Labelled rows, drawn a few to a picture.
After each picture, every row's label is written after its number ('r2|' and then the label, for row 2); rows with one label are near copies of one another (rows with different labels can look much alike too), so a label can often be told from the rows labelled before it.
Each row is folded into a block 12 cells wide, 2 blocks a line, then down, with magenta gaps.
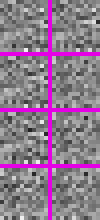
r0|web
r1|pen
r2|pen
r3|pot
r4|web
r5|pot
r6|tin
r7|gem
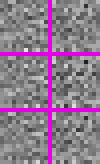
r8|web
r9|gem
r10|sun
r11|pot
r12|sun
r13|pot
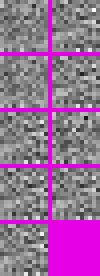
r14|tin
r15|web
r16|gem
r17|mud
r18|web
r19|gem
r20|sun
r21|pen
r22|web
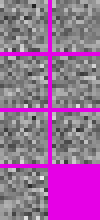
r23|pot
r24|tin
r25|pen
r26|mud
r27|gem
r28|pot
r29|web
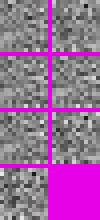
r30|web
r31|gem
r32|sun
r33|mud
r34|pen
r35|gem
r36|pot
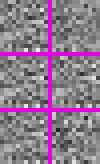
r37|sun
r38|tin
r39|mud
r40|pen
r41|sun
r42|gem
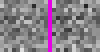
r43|tin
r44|pot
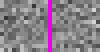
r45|tin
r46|pen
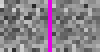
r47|pot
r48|pot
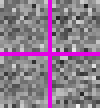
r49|gem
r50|tin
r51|tin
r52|mud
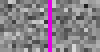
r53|sun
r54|pot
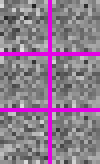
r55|tin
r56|gem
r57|pot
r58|tin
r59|mud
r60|tin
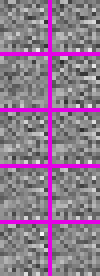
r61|sun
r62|sun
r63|gem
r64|sun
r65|sun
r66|web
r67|web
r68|mud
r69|web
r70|mud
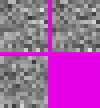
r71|pen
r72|pen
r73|tin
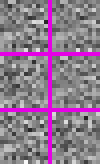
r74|sun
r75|web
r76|pot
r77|sun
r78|mud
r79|gem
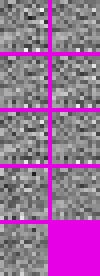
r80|web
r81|mud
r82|sun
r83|mud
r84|mud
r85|web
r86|tin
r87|pen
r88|tin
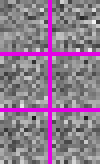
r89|pen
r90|pen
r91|tin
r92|gem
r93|gem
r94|pot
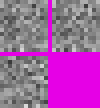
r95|tin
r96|gem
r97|web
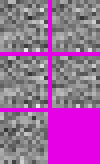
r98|web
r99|pen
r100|pen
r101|mud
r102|tin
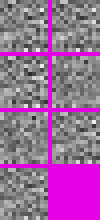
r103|web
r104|mud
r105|sun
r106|tin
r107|gem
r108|mud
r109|mud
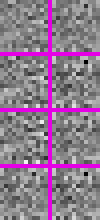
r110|sun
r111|gem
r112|pen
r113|gem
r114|web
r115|pot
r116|gem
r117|gem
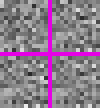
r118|pot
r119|pen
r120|web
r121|web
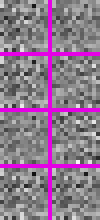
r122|tin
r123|gem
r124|pot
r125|web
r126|tin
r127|web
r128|pot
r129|pot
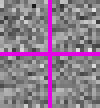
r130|gem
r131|pen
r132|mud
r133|pen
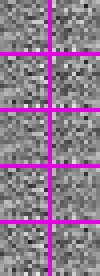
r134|sun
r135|tin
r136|web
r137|gem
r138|sun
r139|tin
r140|sun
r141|gem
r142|sun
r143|tin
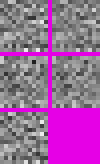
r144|mud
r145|sun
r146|gem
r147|pot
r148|mud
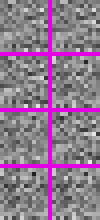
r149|web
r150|web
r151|pen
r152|pot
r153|pot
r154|pen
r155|tin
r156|pot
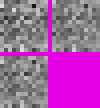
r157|tin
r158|gem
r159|pot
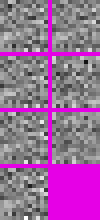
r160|sun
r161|mud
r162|mud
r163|gem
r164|web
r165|pot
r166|web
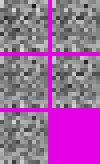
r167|gem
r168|pot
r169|pot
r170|pot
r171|pot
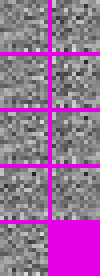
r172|web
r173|tin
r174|mud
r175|pot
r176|sun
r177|tin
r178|tin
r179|tin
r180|sun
